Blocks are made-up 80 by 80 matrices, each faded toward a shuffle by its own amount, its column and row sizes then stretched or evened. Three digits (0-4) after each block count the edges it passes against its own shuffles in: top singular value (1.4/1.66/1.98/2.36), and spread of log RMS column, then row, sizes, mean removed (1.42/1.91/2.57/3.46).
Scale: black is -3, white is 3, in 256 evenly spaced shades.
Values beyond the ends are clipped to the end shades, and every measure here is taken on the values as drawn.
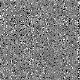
0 3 1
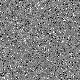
0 0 0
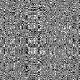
4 3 0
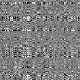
4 2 4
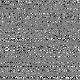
3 0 4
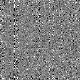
2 3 1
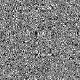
3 1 1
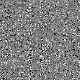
0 2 2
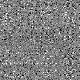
2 1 1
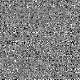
0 1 3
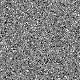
0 1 0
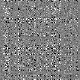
0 4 3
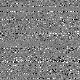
0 1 4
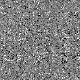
0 2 2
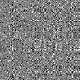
4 2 1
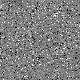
1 0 1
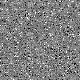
1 1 0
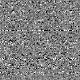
2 0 3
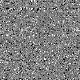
1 1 2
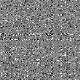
2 2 3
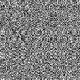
4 0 1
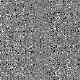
0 3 3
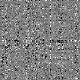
2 3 2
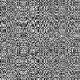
4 3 1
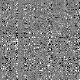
1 3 3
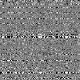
4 1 4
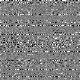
2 1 4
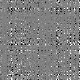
3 4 3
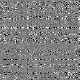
3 2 4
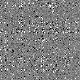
0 3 2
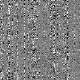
2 4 2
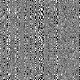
4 4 2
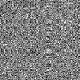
4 1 0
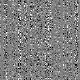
1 4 1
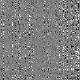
1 4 2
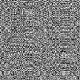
4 1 2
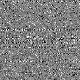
3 0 2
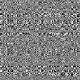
4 2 4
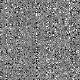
1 3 1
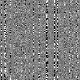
4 4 1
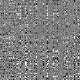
3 4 3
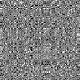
4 1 2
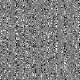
1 4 1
